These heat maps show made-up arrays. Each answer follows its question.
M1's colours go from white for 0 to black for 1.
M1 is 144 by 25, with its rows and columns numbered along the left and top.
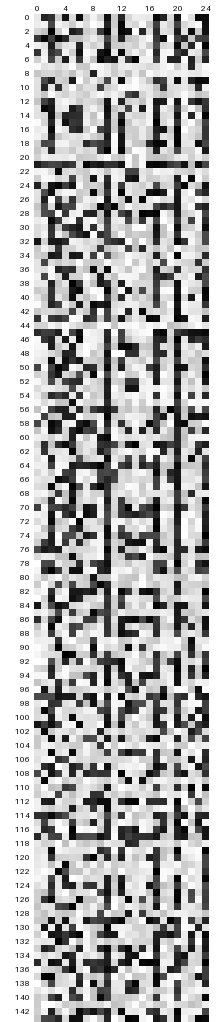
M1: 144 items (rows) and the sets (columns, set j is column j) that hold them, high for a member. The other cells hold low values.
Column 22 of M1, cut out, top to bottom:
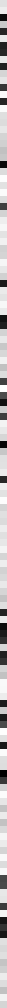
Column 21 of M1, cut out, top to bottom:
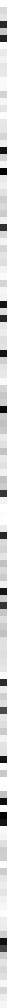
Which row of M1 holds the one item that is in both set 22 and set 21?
45
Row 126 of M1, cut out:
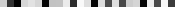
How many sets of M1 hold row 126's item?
10
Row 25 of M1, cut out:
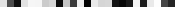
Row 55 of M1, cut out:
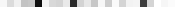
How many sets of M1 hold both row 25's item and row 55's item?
2
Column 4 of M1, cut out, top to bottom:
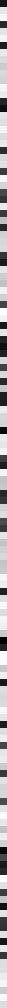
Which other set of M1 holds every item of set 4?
17
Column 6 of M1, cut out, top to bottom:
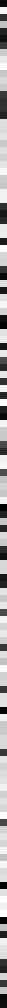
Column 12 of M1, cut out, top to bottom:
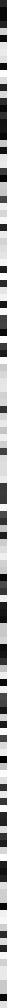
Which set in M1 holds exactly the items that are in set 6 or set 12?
2
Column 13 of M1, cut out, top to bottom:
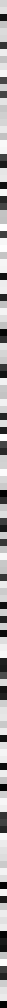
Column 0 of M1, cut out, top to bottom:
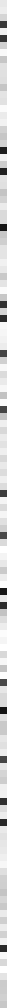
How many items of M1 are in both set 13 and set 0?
4
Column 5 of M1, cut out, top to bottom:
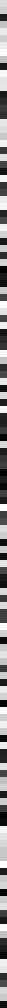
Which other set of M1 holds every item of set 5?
10
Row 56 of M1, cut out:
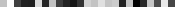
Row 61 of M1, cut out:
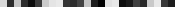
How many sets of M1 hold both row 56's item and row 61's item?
9
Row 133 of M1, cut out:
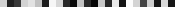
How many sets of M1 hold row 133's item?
12
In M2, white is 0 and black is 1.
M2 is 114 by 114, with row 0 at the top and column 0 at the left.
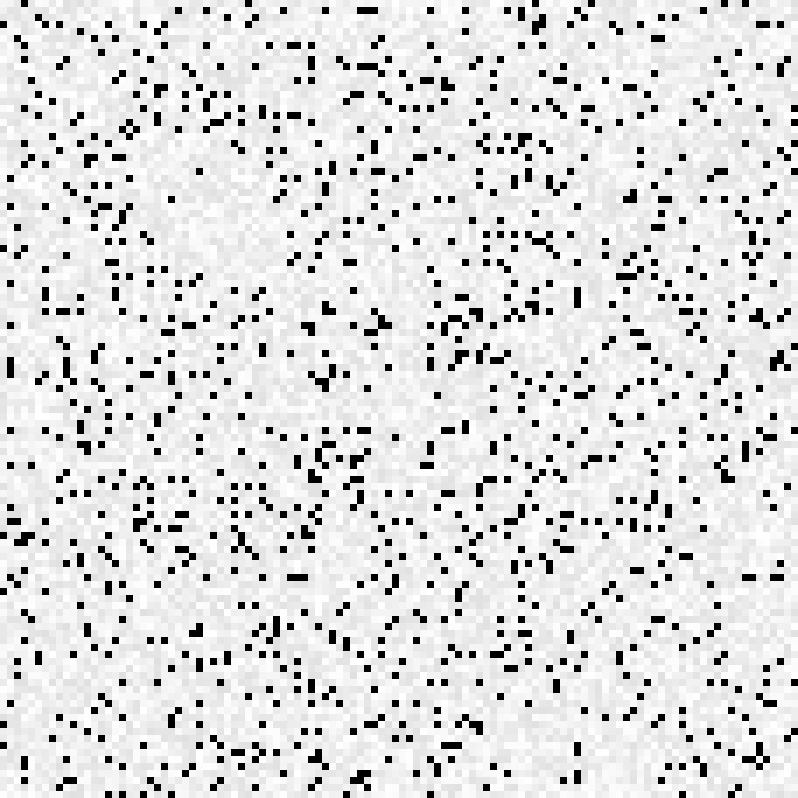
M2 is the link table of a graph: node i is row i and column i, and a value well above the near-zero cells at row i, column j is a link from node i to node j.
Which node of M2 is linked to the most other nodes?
node 44
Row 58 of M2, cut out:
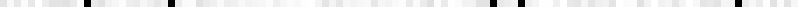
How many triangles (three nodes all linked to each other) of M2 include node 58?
1
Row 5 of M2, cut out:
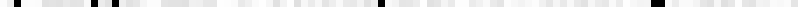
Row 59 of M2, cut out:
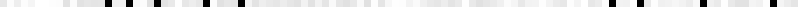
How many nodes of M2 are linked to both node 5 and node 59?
0
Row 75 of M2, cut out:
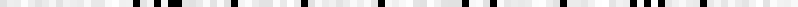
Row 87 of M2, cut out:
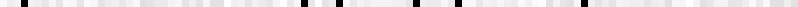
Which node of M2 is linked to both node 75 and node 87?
node 43
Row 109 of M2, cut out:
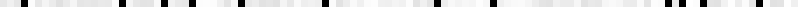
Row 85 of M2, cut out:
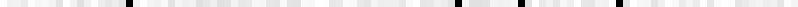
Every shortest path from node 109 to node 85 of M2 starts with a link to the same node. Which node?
node 17
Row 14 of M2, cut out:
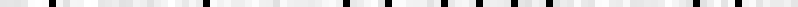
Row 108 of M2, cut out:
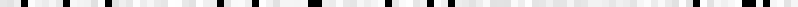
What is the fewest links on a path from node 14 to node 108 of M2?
2
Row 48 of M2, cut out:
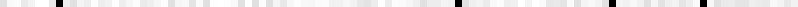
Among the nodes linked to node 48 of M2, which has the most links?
node 65
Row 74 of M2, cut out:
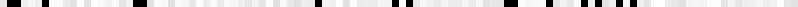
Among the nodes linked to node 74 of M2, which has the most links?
node 45
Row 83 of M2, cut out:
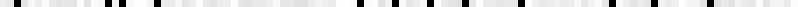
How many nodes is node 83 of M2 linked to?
12
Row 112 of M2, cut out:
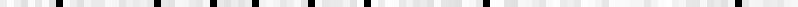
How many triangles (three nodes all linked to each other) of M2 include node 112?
2
